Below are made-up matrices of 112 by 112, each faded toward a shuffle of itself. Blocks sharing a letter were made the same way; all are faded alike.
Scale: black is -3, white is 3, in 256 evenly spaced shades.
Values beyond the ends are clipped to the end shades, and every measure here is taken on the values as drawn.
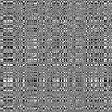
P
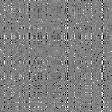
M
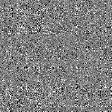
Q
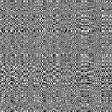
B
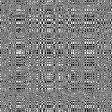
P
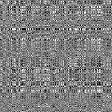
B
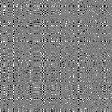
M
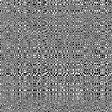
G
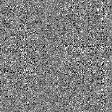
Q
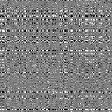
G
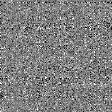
Q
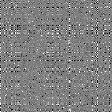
M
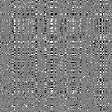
M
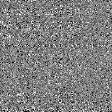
Q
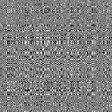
G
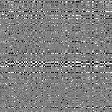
G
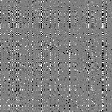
M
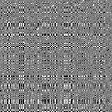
P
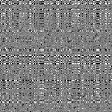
G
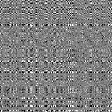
G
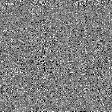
Q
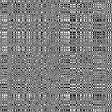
P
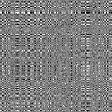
P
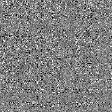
Q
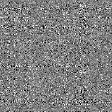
Q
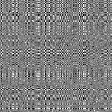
P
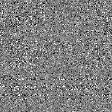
Q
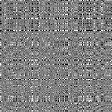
B
